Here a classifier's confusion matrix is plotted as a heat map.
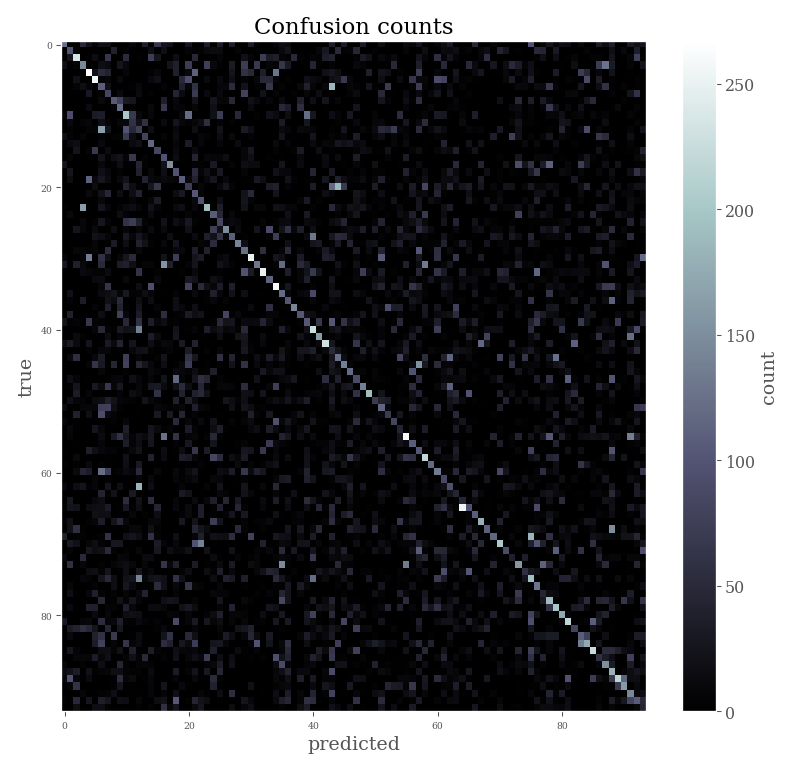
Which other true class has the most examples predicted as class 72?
13
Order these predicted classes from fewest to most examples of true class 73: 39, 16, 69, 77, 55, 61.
39, 61, 69, 16, 77, 55
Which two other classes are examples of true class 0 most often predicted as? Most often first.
75, 15
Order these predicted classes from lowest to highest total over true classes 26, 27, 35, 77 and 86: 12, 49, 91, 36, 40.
49, 12, 36, 91, 40
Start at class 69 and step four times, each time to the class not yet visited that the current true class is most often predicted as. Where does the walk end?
43
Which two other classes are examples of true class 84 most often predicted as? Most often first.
83, 31
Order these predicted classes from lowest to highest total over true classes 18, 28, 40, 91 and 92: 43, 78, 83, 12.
83, 78, 43, 12
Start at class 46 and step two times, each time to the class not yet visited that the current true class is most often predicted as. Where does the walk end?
33
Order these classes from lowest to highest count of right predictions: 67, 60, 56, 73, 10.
56, 60, 73, 67, 10
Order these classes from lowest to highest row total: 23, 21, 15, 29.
15, 21, 29, 23
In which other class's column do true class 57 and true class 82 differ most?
88
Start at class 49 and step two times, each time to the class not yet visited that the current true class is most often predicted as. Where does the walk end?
64
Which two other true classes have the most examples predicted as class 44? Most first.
20, 84
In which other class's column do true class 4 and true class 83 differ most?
34
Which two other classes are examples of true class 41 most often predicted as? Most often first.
91, 68
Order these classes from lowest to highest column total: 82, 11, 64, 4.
82, 64, 11, 4
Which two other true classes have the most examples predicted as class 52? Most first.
37, 6
